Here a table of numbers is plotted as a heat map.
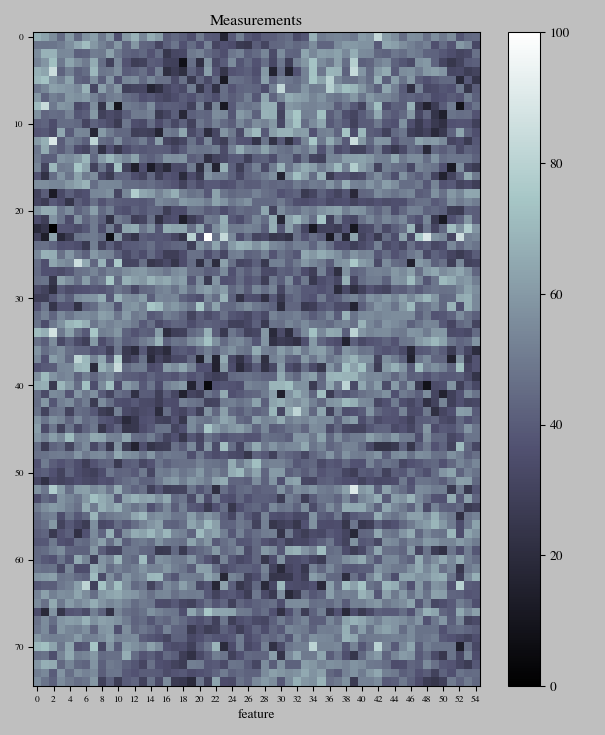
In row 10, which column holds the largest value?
32
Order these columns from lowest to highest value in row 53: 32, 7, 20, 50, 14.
50, 32, 20, 14, 7
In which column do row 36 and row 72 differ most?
27
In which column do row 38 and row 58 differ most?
38
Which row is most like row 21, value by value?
41
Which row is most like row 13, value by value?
24
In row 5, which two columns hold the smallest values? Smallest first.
23, 52
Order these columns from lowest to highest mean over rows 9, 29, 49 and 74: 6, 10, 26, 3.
10, 6, 3, 26
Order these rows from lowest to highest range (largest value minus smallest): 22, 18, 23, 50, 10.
50, 10, 18, 22, 23
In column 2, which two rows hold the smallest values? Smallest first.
22, 18
